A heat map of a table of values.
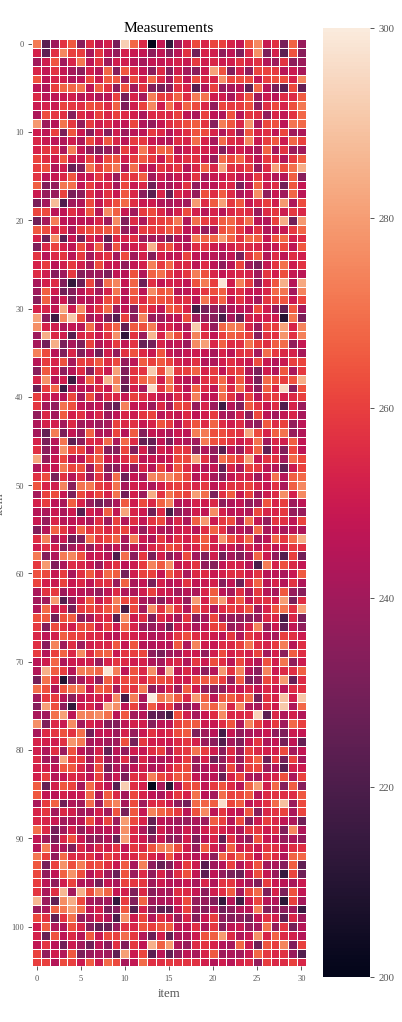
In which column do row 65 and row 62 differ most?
28
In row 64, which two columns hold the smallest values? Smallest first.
10, 4
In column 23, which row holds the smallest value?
97
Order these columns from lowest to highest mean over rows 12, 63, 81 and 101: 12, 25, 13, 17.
13, 17, 12, 25
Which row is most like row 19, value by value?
104
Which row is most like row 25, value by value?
83
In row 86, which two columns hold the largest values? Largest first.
21, 28
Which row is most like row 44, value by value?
34
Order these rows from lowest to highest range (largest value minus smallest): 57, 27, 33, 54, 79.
57, 54, 79, 33, 27
